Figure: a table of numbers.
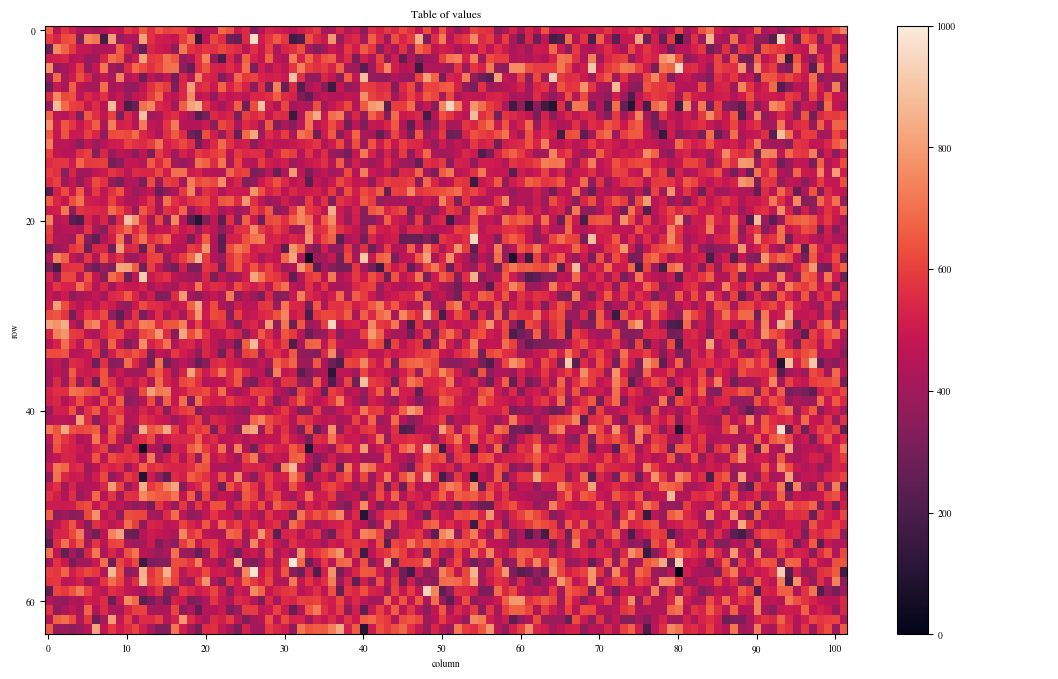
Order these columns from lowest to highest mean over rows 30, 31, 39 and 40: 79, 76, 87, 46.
79, 76, 87, 46
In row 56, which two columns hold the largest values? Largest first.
31, 80
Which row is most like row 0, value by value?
12
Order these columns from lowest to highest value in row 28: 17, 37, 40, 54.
54, 40, 37, 17
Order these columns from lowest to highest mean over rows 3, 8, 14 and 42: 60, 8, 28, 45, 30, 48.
45, 60, 48, 30, 28, 8
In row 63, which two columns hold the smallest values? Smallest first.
40, 76
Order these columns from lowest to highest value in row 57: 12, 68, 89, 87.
89, 68, 87, 12
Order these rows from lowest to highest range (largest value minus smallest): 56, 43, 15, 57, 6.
43, 15, 6, 56, 57
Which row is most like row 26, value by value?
33
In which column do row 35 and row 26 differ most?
93
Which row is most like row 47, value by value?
44
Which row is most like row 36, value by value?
6
